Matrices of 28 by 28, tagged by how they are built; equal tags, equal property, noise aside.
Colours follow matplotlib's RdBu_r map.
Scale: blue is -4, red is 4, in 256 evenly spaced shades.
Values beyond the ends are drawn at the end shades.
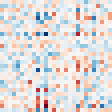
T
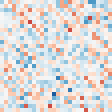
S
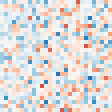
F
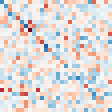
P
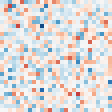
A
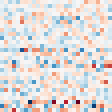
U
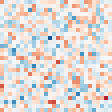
A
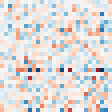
T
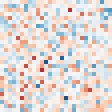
A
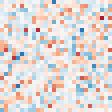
A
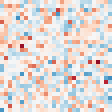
A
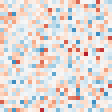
F
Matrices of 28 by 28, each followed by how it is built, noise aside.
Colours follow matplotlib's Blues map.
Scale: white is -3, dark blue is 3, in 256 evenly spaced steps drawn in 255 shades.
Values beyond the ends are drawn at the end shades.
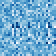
low rank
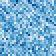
Toeplitz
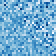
upper triangular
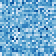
low rank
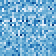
uneven rows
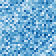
Hankel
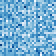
repeating rows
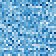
low rank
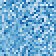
upper triangular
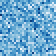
Toeplitz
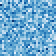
noise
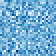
low rank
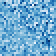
upper triangular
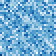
Toeplitz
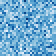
noise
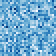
low rank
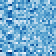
low rank
